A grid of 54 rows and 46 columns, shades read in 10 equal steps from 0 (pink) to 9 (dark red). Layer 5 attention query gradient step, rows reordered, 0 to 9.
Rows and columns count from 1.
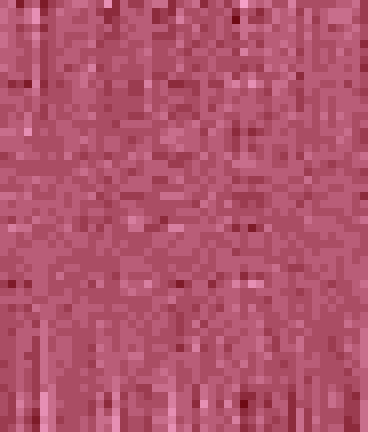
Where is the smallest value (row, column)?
1, 31
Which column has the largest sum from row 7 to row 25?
6
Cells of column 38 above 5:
10
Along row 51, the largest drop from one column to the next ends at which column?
26
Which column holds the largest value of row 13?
38
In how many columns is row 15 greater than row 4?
16
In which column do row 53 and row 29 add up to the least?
22
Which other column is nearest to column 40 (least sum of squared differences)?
7
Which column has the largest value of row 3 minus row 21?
30
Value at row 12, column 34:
6
